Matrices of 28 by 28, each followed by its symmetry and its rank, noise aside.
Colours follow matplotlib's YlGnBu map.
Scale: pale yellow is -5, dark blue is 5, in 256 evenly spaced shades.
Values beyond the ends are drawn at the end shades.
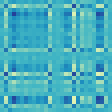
symmetric, rank one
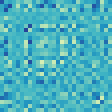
symmetric, rank three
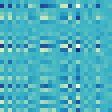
no symmetry, rank one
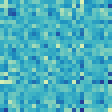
symmetric, rank three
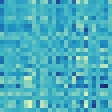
no symmetry, rank three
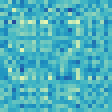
no symmetry, rank three
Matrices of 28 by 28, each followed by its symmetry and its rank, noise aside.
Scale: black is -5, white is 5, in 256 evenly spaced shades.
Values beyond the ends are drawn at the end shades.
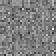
no symmetry, rank five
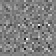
antisymmetric, rank four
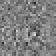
no symmetry, rank four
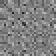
symmetric, rank four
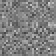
no symmetry, rank four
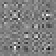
symmetric, rank four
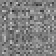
antisymmetric, rank four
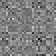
symmetric, rank three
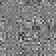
no symmetry, rank five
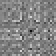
symmetric, rank three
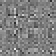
antisymmetric, rank four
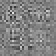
no symmetry, rank four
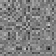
symmetric, rank three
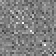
symmetric, rank five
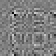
symmetric, rank three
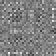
symmetric, rank five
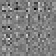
no symmetry, rank three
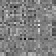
antisymmetric, rank four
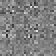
antisymmetric, rank four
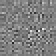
no symmetry, rank four
